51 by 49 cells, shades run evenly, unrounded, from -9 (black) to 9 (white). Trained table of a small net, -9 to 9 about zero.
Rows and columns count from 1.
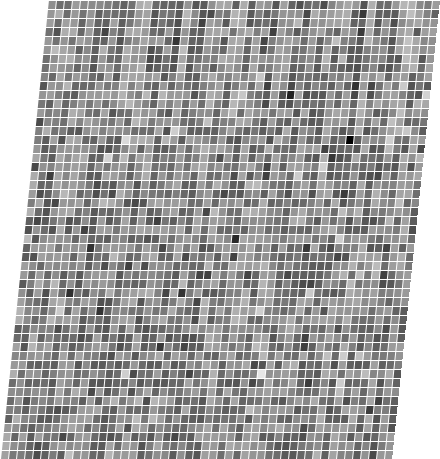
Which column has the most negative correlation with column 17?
25
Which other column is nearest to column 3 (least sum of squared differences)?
43
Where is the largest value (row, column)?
42, 32
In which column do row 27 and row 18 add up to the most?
1
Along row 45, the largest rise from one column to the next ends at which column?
19
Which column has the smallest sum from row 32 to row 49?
47
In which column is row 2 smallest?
40
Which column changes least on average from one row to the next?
13
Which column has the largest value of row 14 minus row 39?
22
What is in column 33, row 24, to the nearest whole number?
-2
